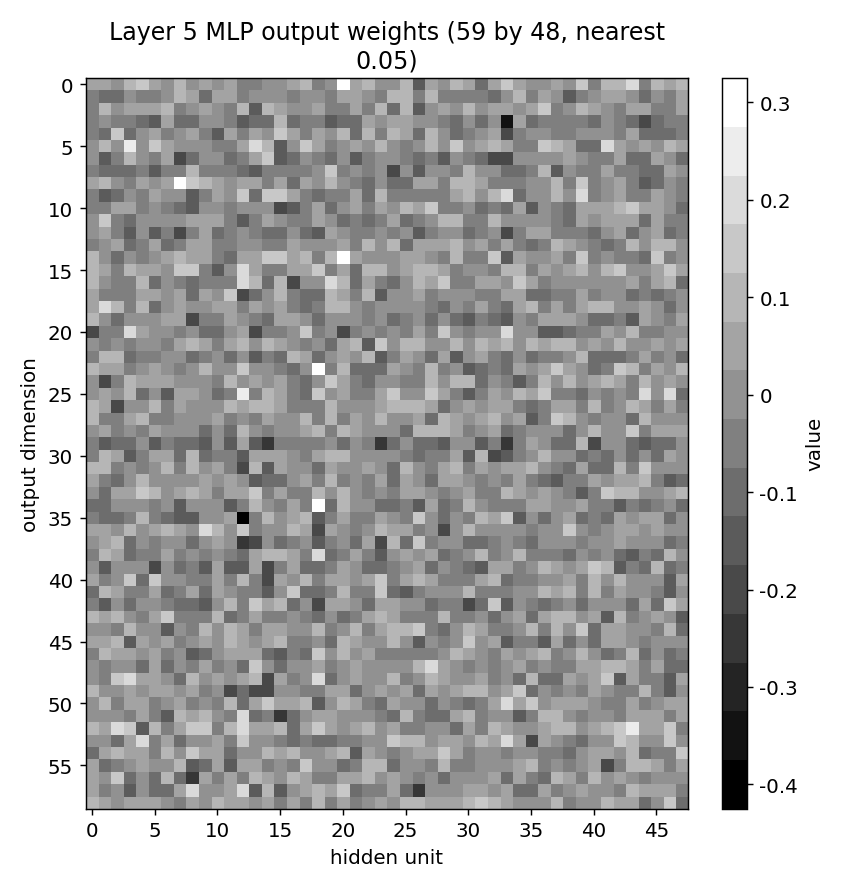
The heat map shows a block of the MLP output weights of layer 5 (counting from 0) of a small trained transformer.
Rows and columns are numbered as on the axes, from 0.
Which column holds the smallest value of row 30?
32
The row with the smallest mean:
29
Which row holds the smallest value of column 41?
55
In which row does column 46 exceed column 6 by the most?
25
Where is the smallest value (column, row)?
12, 35
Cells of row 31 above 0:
19
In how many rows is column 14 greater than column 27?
24
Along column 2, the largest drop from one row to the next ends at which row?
53
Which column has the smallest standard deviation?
10
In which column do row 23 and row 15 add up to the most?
18
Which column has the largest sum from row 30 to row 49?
20
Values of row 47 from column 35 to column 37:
-0.05 0 -0.05
